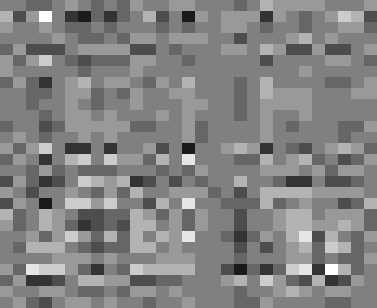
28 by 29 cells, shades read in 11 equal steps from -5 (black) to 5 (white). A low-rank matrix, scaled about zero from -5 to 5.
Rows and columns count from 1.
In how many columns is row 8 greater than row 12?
10
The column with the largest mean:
24
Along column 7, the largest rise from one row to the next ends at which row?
15
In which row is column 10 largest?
17
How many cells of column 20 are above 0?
2
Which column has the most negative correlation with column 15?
20
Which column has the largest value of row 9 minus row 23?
21
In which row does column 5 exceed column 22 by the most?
25
